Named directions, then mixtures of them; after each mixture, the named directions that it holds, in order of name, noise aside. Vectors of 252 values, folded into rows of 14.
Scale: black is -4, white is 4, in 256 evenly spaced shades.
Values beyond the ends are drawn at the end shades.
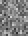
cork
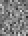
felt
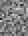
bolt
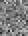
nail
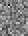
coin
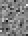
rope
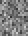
cork.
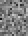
bolt.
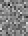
coin.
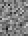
bolt, coin, rope.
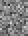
bolt, coin.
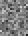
felt, rope.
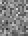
cork, rope.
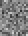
cork, felt, rope.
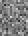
coin, cork.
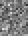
bolt, coin, rope.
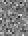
bolt, nail.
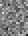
coin, felt, rope.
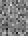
coin, cork.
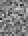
bolt.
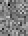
coin, cork, felt.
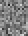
coin.
